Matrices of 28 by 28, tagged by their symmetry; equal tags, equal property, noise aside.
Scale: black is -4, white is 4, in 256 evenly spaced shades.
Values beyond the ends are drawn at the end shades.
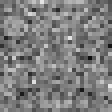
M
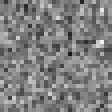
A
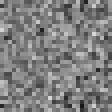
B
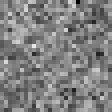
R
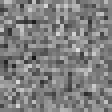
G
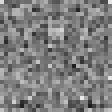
M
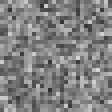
R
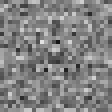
M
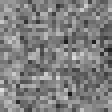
B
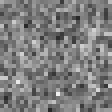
R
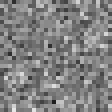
R
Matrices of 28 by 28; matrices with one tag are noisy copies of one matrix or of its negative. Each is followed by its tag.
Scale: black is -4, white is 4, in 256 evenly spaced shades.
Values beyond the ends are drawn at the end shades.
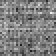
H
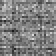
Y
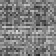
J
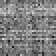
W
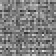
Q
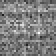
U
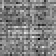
J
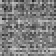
Y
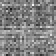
J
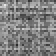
H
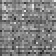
Y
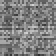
J
